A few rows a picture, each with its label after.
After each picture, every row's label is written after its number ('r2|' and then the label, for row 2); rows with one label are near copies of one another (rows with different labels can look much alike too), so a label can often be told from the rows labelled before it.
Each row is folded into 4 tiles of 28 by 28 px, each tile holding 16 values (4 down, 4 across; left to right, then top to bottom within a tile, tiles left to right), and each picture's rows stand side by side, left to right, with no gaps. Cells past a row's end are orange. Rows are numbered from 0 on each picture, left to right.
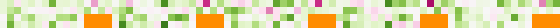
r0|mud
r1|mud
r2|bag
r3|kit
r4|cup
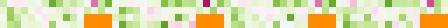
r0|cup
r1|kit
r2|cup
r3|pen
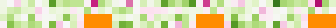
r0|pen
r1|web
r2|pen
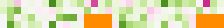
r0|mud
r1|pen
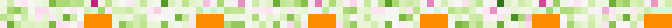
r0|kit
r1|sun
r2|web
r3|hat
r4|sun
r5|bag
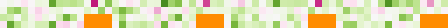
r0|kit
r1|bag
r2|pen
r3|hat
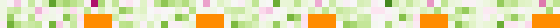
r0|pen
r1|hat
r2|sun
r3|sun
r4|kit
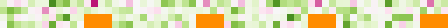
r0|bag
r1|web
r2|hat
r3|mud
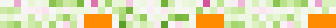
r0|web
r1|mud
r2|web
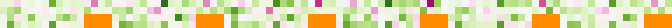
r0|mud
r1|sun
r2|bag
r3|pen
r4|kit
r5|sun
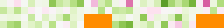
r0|web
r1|web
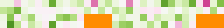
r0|mud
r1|web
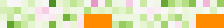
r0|sun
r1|web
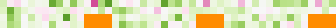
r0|cup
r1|bag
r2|web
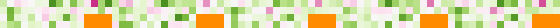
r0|cup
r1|hat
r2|bag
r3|hat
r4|bag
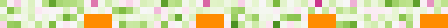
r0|hat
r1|bag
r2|mud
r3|web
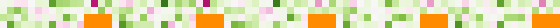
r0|kit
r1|pen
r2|sun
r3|mud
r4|mud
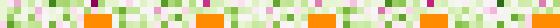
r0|pen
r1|bag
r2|bag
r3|bag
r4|sun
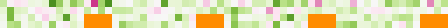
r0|cup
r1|sun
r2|bag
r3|web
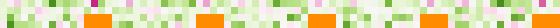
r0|pen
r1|web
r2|hat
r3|mud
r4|hat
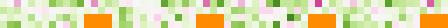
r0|web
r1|cup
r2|hat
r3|pen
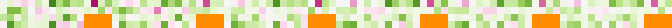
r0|kit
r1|bag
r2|pen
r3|web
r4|web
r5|web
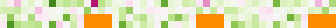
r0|pen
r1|mud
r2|sun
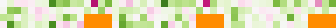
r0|kit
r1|pen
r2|cup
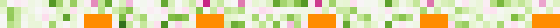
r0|cup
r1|mud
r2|web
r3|mud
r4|hat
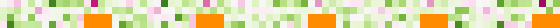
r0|pen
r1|sun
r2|web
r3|bag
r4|kit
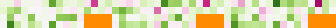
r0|mud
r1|bag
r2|pen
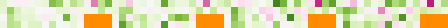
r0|cup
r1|mud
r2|cup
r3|bag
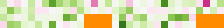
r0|hat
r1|mud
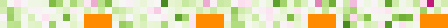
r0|cup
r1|sun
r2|cup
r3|mud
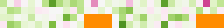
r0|hat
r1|mud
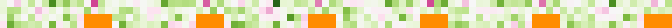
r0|pen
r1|kit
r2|sun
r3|cup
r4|web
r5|sun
